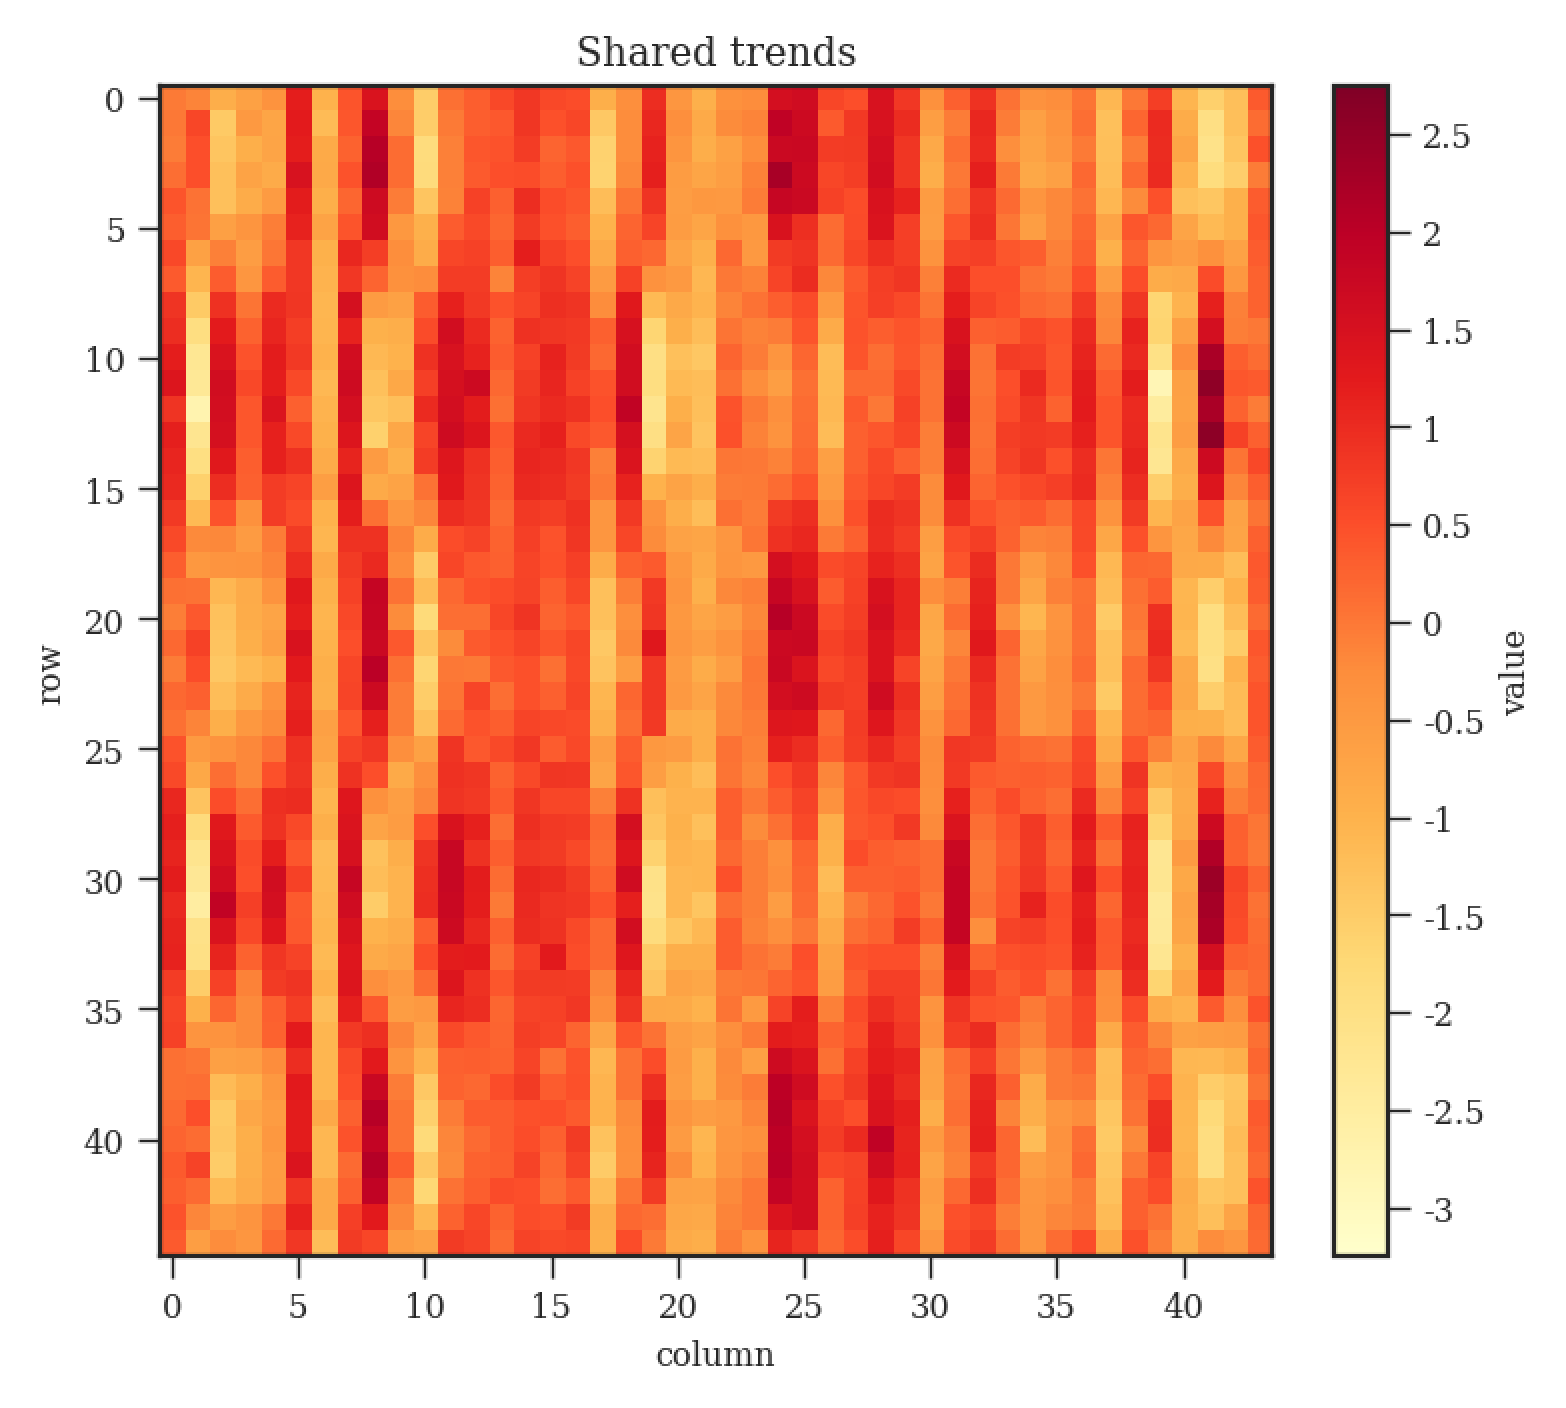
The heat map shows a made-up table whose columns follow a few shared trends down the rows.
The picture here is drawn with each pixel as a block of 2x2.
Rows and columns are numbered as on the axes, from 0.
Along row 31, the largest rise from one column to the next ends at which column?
2
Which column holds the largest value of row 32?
41
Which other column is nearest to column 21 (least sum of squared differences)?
6
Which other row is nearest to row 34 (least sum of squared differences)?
8
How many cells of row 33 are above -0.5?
34
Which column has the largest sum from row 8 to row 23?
7
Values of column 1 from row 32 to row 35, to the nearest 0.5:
-2 -2 -1.5 -1
